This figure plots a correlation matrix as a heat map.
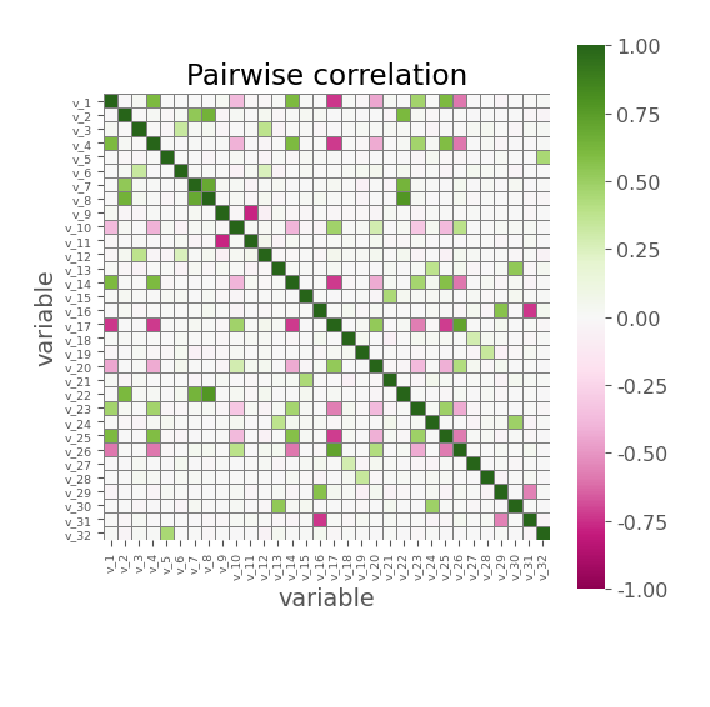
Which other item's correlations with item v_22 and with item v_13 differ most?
v_8
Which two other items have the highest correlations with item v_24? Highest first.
v_30, v_13
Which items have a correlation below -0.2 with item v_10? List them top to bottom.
v_1, v_4, v_14, v_23, v_25
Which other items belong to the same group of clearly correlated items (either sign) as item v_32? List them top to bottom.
v_5
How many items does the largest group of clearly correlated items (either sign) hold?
9
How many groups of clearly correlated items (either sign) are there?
10
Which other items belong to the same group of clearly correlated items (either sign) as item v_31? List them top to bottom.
v_16, v_29
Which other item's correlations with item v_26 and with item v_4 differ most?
v_17
